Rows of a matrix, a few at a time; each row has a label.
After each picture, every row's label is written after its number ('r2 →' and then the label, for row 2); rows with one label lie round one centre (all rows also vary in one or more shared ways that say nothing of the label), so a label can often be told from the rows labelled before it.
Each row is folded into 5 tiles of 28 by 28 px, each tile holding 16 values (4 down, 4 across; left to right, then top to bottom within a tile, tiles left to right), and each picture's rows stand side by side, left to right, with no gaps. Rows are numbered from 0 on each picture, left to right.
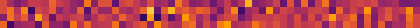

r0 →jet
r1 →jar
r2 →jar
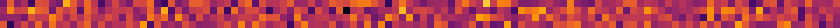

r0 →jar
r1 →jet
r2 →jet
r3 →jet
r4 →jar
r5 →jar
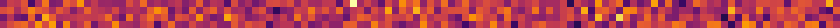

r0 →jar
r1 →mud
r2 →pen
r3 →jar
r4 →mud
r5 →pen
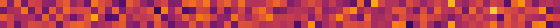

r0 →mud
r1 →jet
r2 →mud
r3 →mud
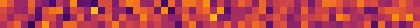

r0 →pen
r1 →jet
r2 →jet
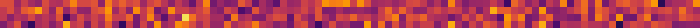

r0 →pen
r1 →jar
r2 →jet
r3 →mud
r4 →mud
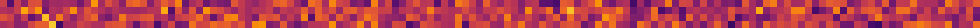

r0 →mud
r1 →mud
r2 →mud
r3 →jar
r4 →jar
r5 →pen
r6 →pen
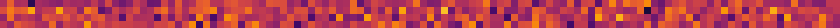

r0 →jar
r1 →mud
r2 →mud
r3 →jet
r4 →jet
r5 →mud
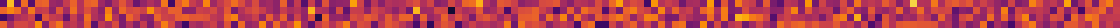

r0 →jar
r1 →jar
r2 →pen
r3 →jet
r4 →mud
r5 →jar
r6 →pen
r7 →jet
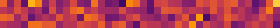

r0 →mud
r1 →mud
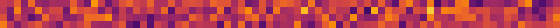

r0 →mud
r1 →jet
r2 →jet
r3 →jar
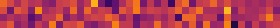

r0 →mud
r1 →jar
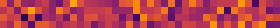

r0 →pen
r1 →jet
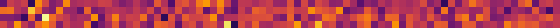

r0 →jar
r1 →jet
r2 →jar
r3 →jet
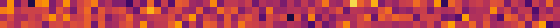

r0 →jar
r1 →jar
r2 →pen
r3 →mud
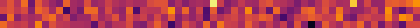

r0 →jar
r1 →pen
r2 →pen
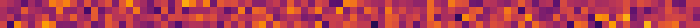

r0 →jet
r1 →jet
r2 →jar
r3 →jar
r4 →jet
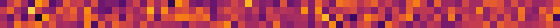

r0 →jar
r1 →jar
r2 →mud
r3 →pen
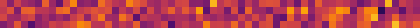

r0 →pen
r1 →pen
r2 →jar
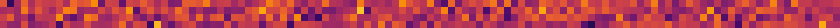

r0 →mud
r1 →jet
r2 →jet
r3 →jet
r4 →pen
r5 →pen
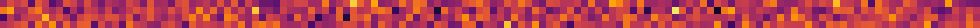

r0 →jar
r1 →jar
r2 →pen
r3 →jet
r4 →jet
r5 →pen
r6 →jar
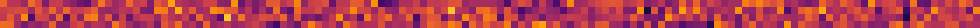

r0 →mud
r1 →mud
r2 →mud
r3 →jar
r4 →jet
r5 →jet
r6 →pen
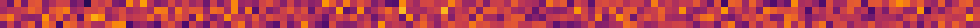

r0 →mud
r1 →mud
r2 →jet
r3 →mud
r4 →mud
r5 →mud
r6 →jet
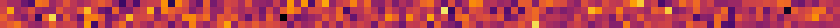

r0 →jar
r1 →jar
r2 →jar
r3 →jet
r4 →pen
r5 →jet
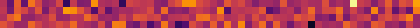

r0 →mud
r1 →jet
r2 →pen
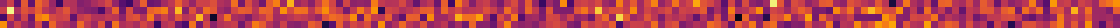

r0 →jar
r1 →mud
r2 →jar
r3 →jar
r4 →mud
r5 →pen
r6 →jar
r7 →pen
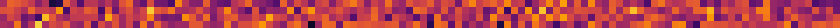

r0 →jar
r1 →jar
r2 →pen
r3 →jet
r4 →mud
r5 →jar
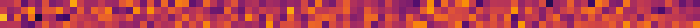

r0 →pen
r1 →jar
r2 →jar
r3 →jar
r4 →jar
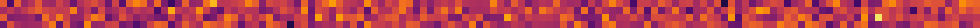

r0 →mud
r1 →pen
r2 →jet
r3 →mud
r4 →jet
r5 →pen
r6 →jet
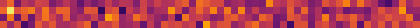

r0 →jar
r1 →mud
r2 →jet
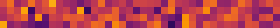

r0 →jet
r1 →pen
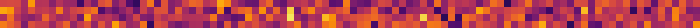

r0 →jar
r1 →jet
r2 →jar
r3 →pen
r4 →jet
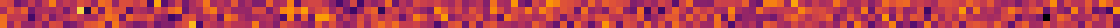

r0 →jet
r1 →mud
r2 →jar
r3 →mud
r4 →jet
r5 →pen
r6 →jet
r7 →pen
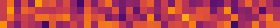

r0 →jar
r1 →jar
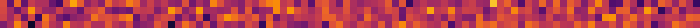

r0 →pen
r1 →pen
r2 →jar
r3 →pen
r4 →jar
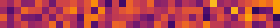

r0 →mud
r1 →pen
